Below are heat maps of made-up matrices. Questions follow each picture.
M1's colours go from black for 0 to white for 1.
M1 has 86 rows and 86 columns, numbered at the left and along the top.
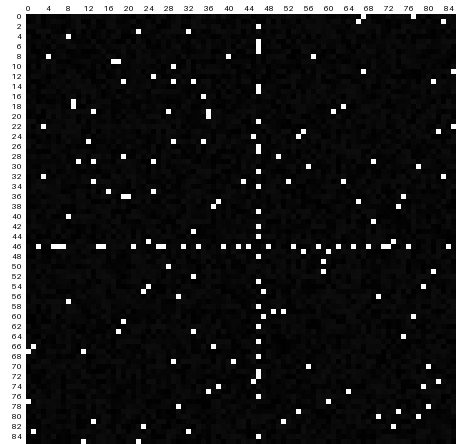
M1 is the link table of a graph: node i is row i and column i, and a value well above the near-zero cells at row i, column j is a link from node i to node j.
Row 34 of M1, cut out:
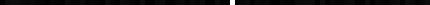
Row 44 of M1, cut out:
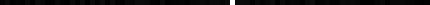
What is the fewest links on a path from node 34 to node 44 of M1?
2
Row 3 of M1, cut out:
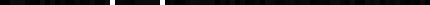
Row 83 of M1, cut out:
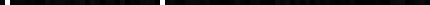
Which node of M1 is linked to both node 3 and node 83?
node 32
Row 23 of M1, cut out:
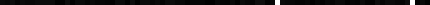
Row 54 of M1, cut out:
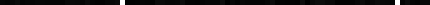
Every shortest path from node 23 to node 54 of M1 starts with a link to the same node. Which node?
node 82
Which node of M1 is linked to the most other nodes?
node 46
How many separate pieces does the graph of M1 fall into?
5
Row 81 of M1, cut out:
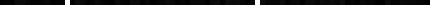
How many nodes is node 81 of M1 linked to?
2
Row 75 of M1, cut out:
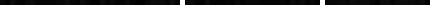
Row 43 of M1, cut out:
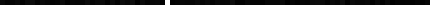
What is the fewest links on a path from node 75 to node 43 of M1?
5
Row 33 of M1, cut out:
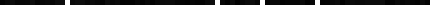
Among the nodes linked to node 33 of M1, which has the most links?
node 13
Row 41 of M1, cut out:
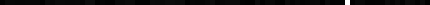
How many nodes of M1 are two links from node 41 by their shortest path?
1
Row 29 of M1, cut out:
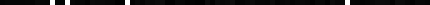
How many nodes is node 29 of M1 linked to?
4
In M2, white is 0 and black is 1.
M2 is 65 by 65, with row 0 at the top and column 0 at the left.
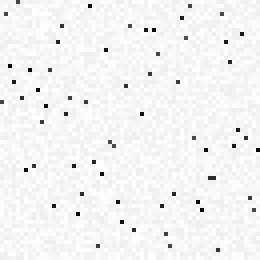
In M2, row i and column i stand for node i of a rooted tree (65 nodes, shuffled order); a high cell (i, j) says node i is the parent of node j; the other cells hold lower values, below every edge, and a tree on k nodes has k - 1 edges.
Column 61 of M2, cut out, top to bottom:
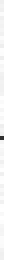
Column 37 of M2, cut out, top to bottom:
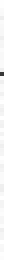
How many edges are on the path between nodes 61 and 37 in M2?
8
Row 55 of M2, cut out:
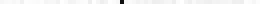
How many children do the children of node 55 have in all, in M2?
1
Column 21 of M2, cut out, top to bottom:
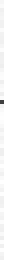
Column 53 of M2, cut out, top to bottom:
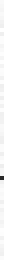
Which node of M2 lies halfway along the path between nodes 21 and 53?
48
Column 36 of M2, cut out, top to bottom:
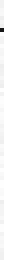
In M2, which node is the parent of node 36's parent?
17
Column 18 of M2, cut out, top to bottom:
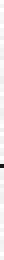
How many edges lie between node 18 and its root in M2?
8
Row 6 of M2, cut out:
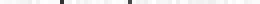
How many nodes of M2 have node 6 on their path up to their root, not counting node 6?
5
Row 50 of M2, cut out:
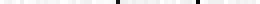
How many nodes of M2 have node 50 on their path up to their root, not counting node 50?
4
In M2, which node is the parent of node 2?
16
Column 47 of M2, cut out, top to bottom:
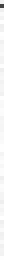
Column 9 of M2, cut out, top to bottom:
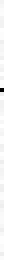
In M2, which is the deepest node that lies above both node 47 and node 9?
1
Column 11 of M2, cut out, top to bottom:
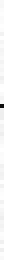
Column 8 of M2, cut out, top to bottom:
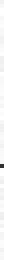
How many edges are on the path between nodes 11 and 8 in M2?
8
